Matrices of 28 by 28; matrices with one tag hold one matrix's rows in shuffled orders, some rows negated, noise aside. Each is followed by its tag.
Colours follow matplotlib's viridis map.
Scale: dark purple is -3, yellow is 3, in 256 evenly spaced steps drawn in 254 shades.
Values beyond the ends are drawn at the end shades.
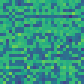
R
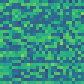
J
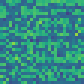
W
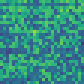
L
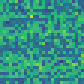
L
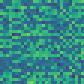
J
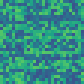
R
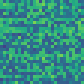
L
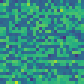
W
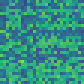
W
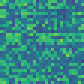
W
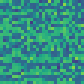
J
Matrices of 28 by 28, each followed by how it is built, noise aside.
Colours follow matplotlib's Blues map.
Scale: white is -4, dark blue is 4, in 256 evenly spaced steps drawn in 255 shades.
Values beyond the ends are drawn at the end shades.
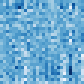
low rank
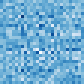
low rank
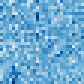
uneven columns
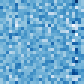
uneven columns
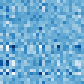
low rank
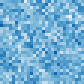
Toeplitz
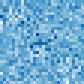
block diagonal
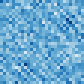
Toeplitz
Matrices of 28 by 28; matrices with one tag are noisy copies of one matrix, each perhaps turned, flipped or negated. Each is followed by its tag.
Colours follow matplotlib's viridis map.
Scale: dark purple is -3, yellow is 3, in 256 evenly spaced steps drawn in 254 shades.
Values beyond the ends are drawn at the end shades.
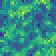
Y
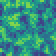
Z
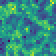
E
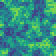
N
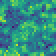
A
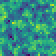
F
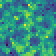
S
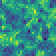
N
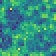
A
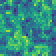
A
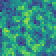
S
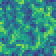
F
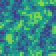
Y
